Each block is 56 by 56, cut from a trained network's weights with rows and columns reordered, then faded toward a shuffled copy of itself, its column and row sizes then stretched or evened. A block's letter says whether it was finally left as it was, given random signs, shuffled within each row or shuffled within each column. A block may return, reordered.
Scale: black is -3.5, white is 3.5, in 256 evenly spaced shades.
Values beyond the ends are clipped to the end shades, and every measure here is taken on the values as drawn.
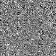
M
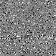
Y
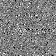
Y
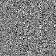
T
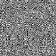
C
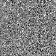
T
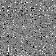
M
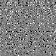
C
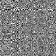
C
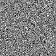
T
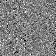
T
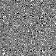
M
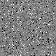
T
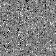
T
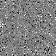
T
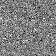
Y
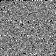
Y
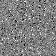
T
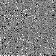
M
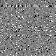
C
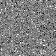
T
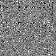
M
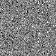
T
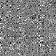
C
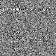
M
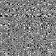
C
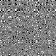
C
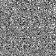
M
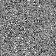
T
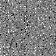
T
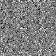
C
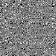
C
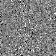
T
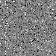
T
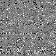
M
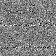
Y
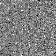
T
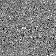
Y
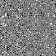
C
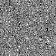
T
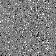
T
